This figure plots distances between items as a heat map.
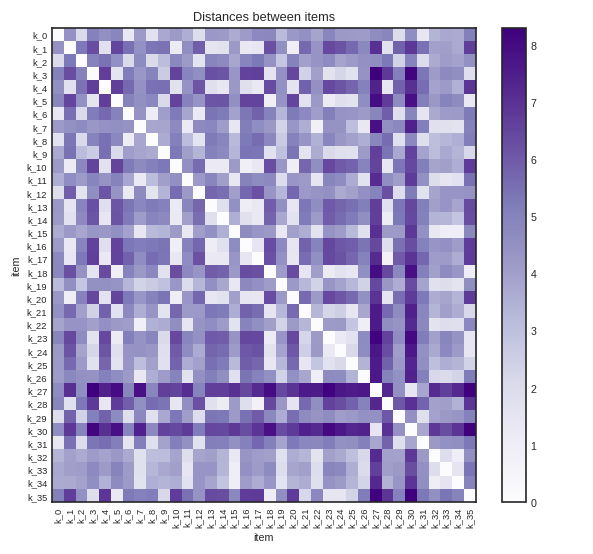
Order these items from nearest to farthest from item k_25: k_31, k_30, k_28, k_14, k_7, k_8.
k_7, k_8, k_31, k_14, k_28, k_30
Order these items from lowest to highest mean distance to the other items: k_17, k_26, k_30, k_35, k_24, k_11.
k_11, k_26, k_24, k_17, k_35, k_30
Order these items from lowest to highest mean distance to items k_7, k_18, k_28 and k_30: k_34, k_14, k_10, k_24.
k_34, k_14, k_10, k_24
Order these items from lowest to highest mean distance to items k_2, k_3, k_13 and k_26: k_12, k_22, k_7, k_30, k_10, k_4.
k_22, k_7, k_12, k_10, k_4, k_30
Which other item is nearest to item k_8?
k_6
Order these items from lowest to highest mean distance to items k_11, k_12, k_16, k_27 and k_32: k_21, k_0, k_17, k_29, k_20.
k_0, k_29, k_20, k_17, k_21
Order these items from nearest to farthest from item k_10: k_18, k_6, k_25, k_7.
k_7, k_6, k_25, k_18
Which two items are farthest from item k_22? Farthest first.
k_27, k_30
